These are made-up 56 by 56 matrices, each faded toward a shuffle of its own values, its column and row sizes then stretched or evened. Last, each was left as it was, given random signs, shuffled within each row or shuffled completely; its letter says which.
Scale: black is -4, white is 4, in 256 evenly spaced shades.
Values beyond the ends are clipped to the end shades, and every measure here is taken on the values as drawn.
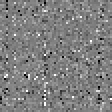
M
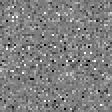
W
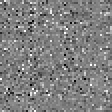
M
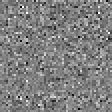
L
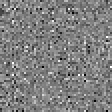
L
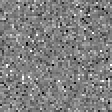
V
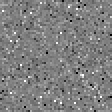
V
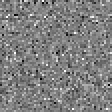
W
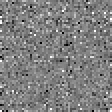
M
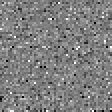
W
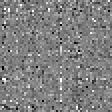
M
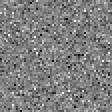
V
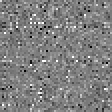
L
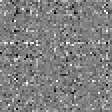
M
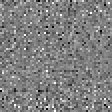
M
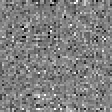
L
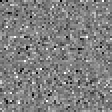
W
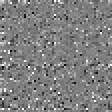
L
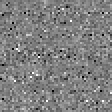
W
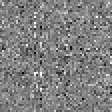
M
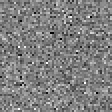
W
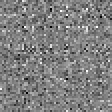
M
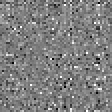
L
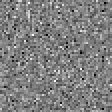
V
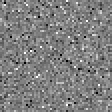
V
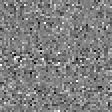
W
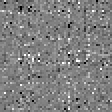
M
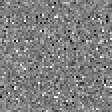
W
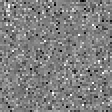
V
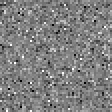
V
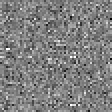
L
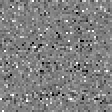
W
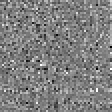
M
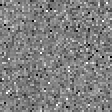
V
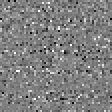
W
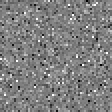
V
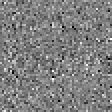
L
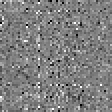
L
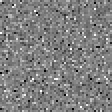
V
